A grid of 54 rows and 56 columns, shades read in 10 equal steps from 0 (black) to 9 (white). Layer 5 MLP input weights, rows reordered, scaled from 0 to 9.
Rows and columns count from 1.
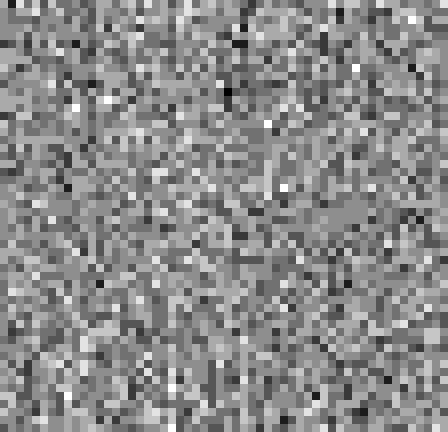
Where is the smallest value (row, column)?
12, 29
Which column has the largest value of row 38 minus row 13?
9
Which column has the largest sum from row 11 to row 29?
24
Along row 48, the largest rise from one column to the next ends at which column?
31
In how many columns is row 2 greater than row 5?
18
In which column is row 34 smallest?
51
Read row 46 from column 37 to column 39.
3 5 6
